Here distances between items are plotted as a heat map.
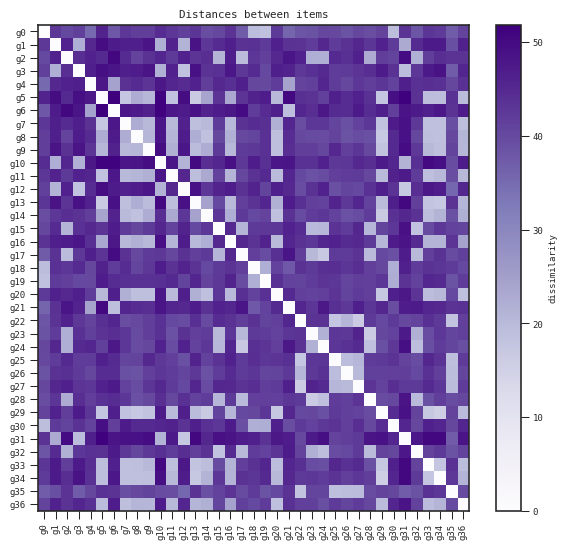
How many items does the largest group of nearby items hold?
13
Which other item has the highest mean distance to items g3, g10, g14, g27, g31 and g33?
g6
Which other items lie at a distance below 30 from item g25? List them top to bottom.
g22, g26, g27, g35
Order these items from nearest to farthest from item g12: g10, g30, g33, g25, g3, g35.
g3, g10, g35, g25, g30, g33
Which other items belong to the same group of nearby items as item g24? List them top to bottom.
g2, g15, g17, g23, g28, g32
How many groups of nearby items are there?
6
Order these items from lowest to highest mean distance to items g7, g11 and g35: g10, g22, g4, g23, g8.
g8, g22, g23, g4, g10
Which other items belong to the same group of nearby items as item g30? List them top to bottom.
g0, g18, g19
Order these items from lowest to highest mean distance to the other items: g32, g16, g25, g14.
g14, g16, g32, g25
